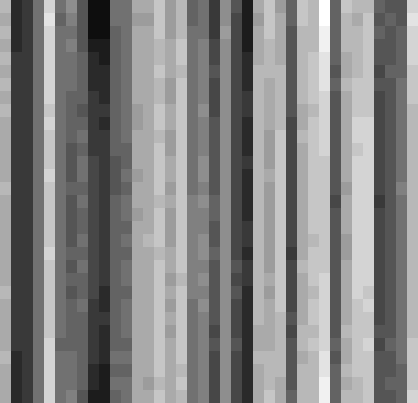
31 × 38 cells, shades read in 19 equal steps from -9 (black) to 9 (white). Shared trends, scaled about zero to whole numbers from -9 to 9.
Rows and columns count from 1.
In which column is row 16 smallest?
23
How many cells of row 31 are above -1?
20
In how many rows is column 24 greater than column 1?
16
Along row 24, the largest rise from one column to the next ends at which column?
24
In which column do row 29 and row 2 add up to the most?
30
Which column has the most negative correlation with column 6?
36
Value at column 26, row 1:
2
